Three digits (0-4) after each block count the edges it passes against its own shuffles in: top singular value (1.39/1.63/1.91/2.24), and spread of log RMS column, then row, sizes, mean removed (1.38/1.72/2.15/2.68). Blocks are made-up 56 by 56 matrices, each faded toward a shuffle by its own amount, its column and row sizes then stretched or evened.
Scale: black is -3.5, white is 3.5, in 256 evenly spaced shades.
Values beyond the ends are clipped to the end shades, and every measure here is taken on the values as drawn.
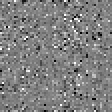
1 3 2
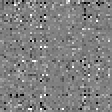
0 3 3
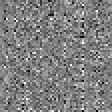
3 3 1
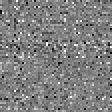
1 1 3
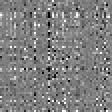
4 4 2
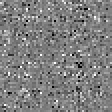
0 2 3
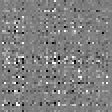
2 4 4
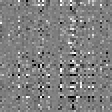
4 4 3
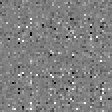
0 2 2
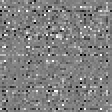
2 2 4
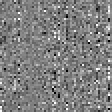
0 4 0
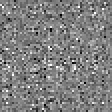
2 2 1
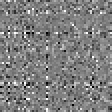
4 3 3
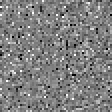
0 1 0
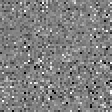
1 1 2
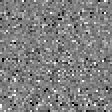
0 0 3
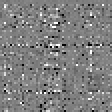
2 3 4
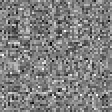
3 0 1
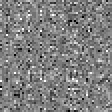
2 3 1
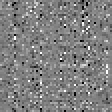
2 3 0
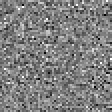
1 1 0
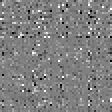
1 3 3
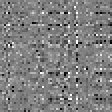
4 3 3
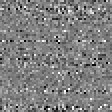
1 1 4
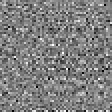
4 0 3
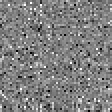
1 1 1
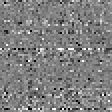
2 1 4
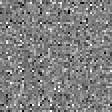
2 2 2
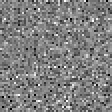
0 0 3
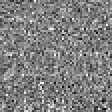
2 0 2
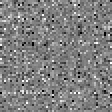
1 3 2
